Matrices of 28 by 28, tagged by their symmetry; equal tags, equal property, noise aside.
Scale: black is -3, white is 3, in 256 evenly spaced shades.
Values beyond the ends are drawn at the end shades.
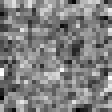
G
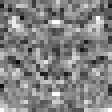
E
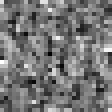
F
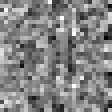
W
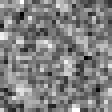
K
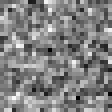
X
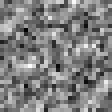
F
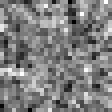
G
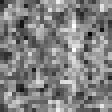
W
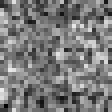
W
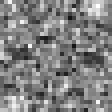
F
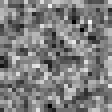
K
